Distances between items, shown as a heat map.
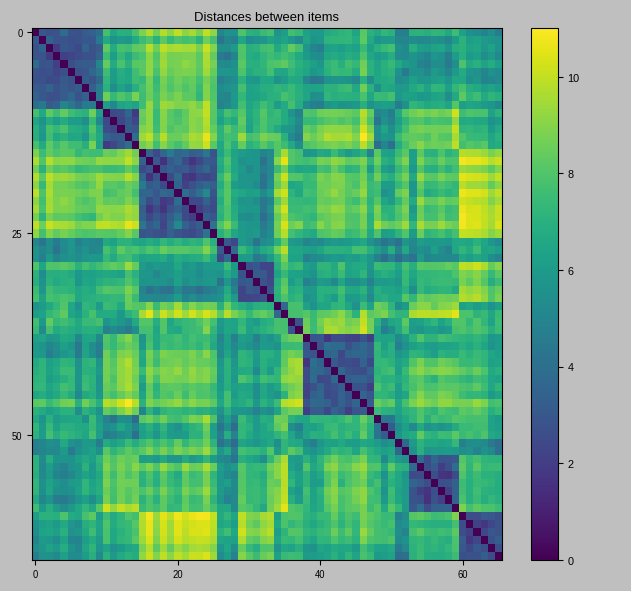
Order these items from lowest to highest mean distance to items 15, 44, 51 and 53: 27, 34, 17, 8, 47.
47, 17, 27, 8, 34
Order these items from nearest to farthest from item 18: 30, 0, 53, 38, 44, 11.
30, 53, 38, 44, 11, 0
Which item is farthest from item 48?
24
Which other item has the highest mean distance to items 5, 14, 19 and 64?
46
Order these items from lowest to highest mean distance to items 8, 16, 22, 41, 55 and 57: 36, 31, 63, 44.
31, 44, 36, 63
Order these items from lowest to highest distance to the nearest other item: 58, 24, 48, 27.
58, 24, 27, 48
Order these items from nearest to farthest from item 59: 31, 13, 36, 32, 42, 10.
32, 31, 36, 42, 13, 10
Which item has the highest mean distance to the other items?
35
